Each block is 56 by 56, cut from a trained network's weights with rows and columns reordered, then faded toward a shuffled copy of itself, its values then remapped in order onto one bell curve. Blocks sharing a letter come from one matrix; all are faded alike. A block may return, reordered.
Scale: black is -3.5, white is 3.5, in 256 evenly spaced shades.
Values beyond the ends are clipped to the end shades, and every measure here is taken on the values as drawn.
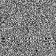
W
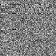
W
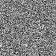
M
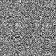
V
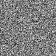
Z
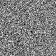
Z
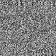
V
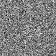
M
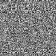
W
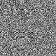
W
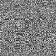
W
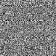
W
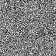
M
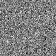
M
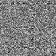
V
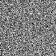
M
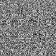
W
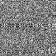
W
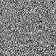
W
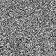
Z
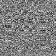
W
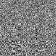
W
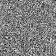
M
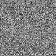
W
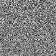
W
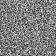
M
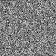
Z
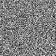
V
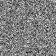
Z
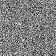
M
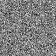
M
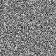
V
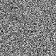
V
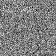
M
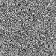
V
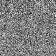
M
